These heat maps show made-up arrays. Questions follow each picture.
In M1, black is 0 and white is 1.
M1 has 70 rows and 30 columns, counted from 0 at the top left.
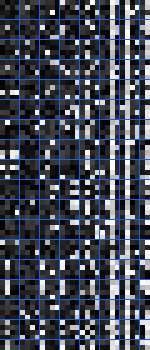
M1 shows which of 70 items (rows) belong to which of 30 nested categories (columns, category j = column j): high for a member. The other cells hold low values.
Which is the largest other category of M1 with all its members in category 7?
13
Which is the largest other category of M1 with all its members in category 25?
22
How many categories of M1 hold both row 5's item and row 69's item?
8
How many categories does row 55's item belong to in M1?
2
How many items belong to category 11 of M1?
5
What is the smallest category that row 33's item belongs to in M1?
2
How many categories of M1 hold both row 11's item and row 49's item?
1
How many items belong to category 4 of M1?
2
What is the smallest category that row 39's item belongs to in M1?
10
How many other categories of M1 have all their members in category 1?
3
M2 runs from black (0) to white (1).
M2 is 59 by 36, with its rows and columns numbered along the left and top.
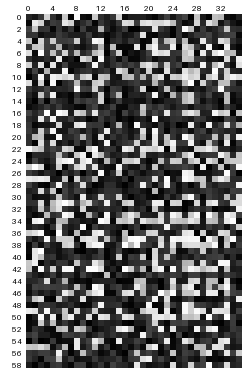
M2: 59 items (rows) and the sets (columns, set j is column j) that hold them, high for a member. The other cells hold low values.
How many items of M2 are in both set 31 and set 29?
8
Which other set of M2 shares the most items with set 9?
5
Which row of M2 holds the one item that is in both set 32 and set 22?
6
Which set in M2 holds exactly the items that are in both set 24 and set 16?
17
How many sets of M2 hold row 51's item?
3
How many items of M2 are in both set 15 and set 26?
8
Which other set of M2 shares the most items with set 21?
2
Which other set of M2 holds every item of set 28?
6
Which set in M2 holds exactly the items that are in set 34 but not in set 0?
25
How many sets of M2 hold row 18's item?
9
